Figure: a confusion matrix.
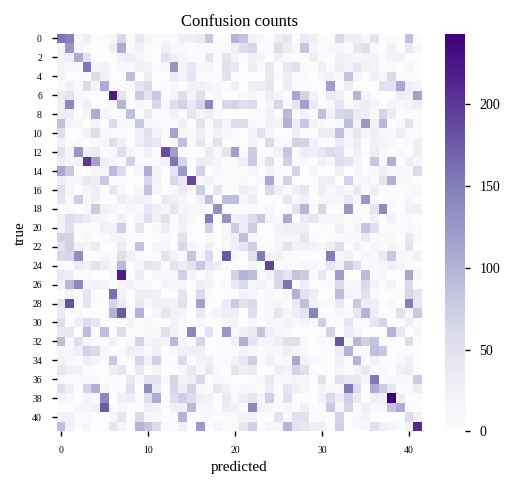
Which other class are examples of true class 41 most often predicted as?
16
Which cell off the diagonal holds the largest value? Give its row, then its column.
25, 7
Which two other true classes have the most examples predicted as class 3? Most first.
13, 31
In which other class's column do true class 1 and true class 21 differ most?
7
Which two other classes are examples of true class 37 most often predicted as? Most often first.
33, 10
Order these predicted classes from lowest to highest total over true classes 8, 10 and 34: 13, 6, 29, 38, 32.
29, 38, 6, 13, 32
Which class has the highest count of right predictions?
38
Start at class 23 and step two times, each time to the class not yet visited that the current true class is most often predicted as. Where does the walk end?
17
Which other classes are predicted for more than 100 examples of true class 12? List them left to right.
2, 13, 20
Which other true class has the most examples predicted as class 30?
8
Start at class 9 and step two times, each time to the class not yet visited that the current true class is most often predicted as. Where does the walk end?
27
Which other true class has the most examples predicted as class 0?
14
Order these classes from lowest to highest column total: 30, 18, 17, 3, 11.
18, 30, 11, 17, 3
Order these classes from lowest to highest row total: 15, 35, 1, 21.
21, 35, 1, 15
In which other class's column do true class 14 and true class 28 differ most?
40
